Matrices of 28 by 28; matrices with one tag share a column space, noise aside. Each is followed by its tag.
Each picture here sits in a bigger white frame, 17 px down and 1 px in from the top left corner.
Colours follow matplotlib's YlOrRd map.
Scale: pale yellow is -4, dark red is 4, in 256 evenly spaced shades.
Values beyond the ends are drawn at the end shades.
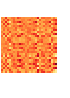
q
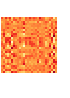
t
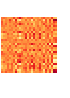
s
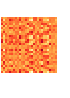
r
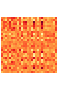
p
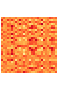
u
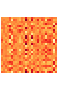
r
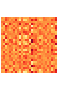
r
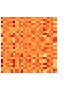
q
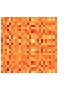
r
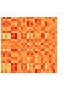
s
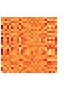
u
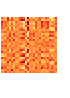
p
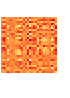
u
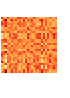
s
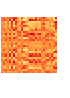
p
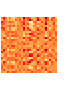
p
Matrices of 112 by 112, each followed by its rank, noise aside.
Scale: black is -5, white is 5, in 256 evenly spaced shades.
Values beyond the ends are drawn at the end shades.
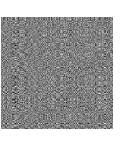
four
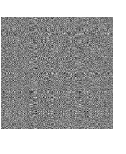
six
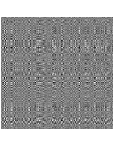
three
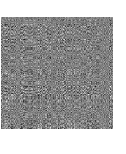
six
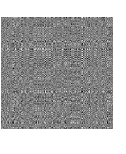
three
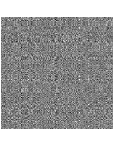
six
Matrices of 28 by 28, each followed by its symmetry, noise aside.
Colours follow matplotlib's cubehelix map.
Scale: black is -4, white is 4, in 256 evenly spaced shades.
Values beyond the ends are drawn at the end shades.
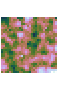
no symmetry.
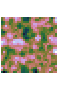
antisymmetric.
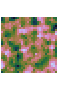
no symmetry.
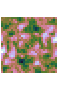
same after a half turn.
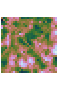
no symmetry.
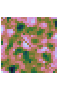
no symmetry.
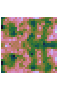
mirrored top to bottom.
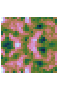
mirrored top to bottom.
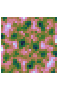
same after a half turn.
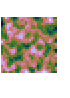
no symmetry.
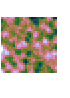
antisymmetric.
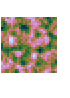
antisymmetric.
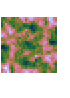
same after a half turn.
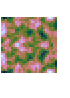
mirrored top to bottom.
